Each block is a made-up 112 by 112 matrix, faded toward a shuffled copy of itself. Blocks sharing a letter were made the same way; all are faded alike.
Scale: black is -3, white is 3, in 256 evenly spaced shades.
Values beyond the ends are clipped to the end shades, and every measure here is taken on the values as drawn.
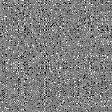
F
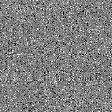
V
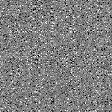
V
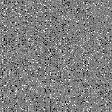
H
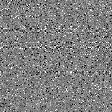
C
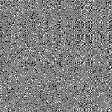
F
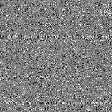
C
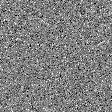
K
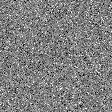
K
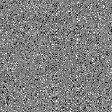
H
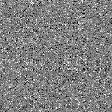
V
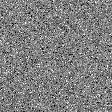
K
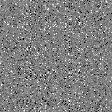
H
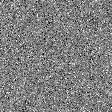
K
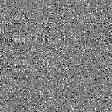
C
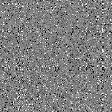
H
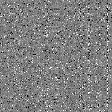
H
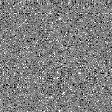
C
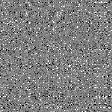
C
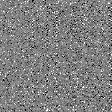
H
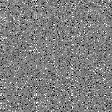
H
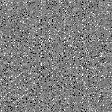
H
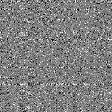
C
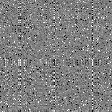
F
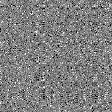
V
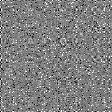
F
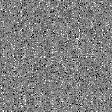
H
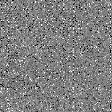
H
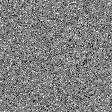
K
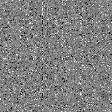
H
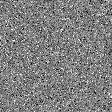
K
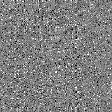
V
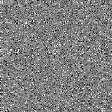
V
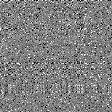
C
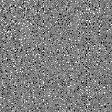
H
